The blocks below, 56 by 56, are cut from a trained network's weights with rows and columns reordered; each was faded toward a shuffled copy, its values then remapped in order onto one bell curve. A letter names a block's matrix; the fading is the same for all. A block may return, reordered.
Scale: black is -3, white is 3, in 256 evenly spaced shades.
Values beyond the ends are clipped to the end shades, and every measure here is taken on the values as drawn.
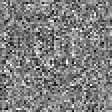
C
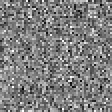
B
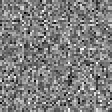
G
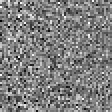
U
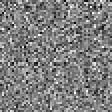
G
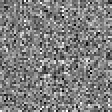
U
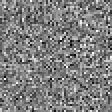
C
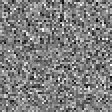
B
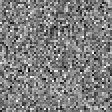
G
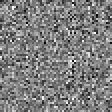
U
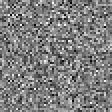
C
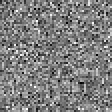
B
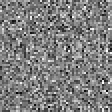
B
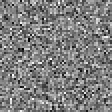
C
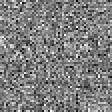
B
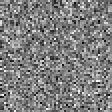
G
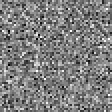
B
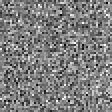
B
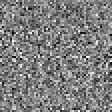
C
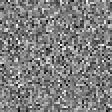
C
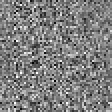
U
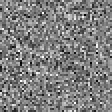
C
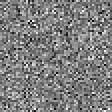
C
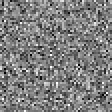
B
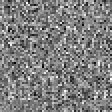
C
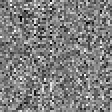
U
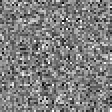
C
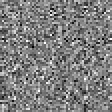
G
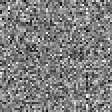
U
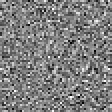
B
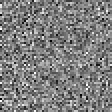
U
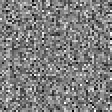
G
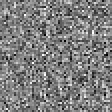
C
